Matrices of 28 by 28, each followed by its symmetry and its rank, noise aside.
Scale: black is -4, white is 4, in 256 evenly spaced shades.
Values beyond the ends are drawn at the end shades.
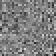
no symmetry, rank seven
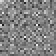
symmetric, rank five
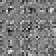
symmetric, rank five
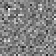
symmetric, rank six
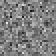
no symmetry, rank six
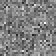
no symmetry, rank seven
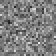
no symmetry, rank six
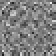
symmetric, rank five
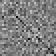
symmetric, rank seven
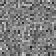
symmetric, rank seven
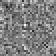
symmetric, rank six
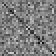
symmetric, rank five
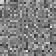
symmetric, rank five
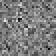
symmetric, rank six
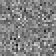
no symmetry, rank seven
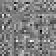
antisymmetric, rank six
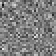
no symmetry, rank seven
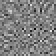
no symmetry, rank five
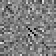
symmetric, rank six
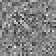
symmetric, rank seven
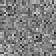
symmetric, rank six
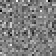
no symmetry, rank five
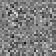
no symmetry, rank five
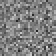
no symmetry, rank seven
